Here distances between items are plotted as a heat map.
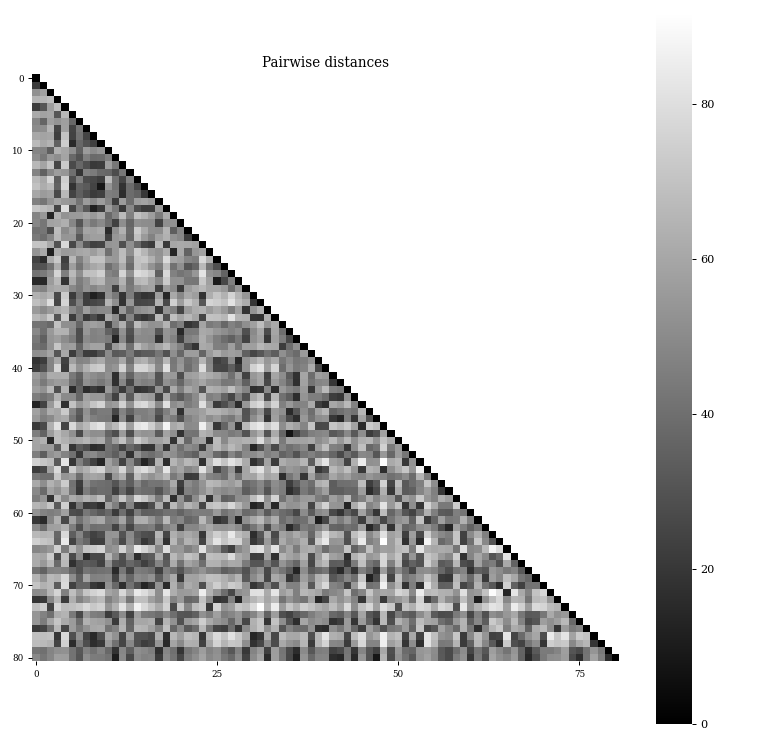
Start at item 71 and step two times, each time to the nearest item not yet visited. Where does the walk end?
27
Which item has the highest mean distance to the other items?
73
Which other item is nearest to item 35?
49
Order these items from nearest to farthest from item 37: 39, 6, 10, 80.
10, 6, 39, 80
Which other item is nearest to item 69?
46
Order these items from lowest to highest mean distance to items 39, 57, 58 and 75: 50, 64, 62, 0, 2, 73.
62, 0, 2, 50, 73, 64
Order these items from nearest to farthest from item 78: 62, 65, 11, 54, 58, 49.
11, 62, 49, 58, 65, 54
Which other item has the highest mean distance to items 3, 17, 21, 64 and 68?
48
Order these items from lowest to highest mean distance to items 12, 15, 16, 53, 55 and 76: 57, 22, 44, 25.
57, 22, 44, 25
